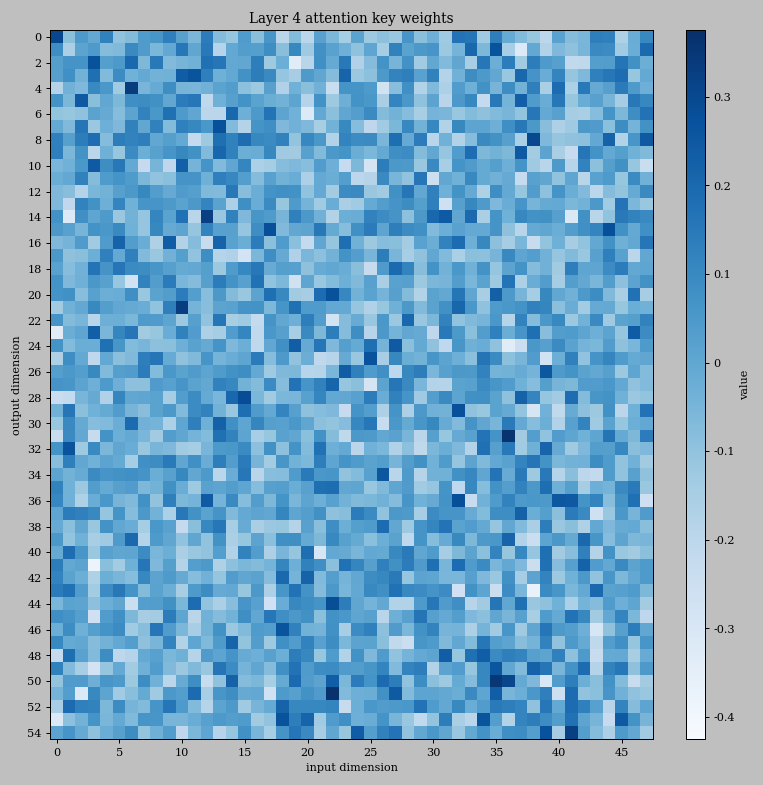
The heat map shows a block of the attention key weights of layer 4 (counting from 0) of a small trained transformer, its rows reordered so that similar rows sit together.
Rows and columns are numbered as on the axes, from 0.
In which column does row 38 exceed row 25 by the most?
39
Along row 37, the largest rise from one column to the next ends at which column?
10
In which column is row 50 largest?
35
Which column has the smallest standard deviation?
4
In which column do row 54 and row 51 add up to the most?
41
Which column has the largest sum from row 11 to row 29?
32
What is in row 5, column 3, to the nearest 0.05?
-0.1
